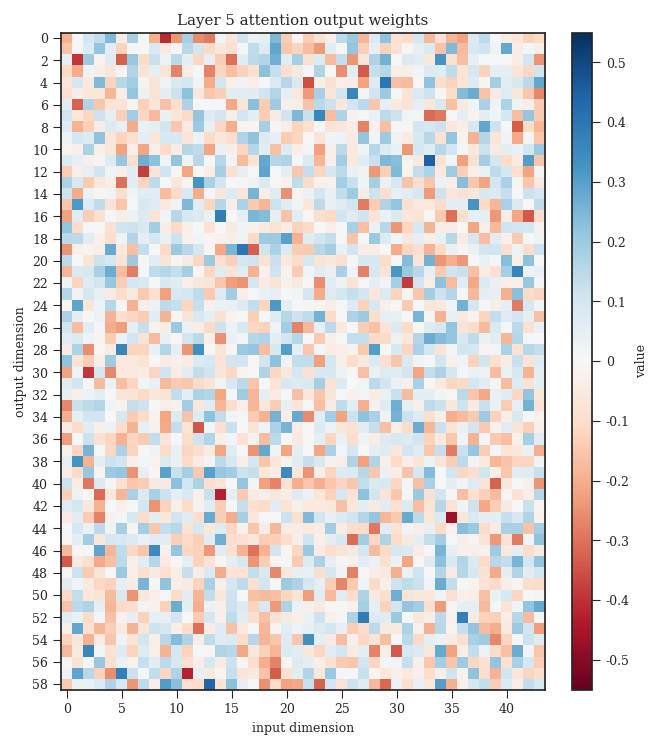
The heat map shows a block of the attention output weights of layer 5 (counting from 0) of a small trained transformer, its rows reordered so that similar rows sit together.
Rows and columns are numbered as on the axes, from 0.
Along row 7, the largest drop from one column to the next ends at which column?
24
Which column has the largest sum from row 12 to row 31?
19
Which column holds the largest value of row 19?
16
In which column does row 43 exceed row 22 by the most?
31
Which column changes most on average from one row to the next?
42
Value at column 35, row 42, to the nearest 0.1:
-0.1
